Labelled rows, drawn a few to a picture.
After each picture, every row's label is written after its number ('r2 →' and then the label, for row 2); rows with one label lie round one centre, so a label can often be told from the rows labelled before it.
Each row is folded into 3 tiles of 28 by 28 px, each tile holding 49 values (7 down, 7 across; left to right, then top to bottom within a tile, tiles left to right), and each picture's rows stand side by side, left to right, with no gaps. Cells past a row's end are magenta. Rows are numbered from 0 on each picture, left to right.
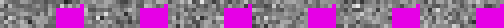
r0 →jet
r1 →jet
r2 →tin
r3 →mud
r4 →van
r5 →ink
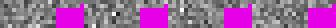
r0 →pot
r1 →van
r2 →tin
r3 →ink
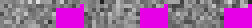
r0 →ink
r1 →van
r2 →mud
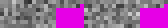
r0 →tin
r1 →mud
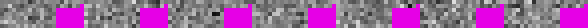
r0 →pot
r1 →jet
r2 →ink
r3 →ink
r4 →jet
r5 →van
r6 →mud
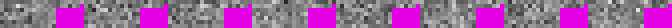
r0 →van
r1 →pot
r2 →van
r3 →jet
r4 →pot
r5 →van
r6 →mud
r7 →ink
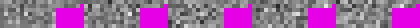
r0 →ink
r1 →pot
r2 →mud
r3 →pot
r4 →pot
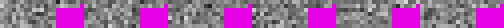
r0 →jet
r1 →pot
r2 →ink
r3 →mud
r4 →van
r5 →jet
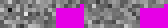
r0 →ink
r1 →pot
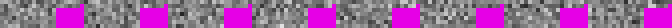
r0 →pot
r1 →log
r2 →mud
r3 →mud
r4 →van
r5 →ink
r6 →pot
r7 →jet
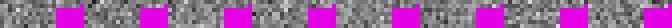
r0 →ink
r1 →pot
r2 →pot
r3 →van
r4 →tin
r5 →van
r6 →mud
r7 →jet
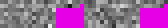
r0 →van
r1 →tin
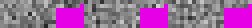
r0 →ink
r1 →van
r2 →ink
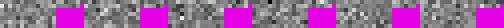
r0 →jet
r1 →jet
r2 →mud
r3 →van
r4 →ink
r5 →jet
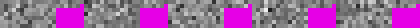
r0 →tin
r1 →pot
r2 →ink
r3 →tin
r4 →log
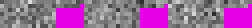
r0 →ink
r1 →pot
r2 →ink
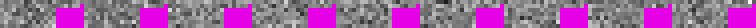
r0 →tin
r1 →jet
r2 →mud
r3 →pot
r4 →log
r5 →van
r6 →jet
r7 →jet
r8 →tin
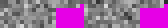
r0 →log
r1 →mud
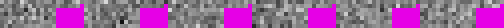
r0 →mud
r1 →tin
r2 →mud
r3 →van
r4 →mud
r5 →van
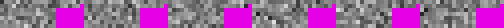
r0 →pot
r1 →log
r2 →pot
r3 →jet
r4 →ink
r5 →pot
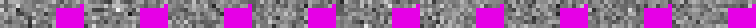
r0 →tin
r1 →van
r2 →log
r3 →ink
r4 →log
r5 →mud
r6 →pot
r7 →pot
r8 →mud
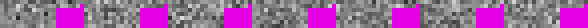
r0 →jet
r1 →tin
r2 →mud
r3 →tin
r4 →jet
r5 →van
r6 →log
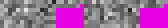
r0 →ink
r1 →mud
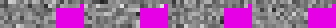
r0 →log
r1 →van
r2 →mud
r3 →ink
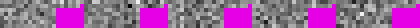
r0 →mud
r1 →log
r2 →tin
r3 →jet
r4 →van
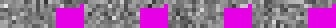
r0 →jet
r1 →ink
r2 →van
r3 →log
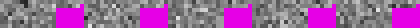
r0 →van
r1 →mud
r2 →van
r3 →mud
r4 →mud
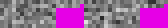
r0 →tin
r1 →jet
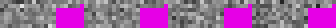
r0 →van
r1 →tin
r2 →van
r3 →mud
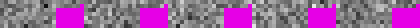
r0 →log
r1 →ink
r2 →tin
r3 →jet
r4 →tin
